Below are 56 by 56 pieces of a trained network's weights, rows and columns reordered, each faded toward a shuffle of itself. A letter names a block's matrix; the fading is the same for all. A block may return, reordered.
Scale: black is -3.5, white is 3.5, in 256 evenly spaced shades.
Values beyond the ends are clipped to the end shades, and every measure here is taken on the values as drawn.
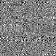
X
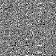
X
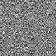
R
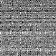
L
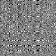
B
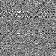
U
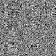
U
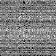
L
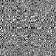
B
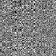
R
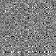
B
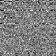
U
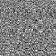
U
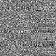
U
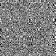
R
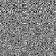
U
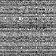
L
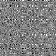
B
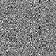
R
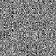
R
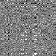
B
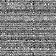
L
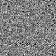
U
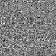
U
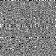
B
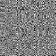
R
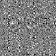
X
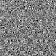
U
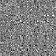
X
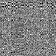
B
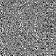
X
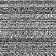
L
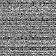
L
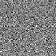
U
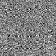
U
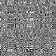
B
